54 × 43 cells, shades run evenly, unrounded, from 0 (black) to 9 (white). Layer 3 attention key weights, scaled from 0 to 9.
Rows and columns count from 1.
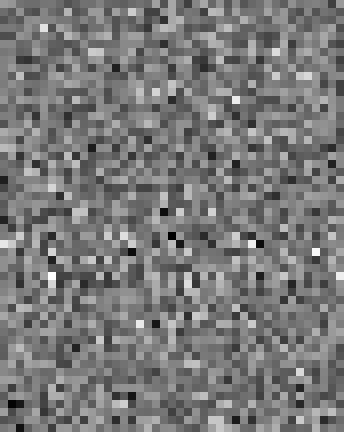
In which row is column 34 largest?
18
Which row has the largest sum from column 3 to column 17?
30
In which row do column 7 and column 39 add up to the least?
33
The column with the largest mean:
28
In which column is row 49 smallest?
38
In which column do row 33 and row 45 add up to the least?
7
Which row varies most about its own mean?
35
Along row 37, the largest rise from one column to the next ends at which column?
24
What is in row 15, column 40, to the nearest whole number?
4
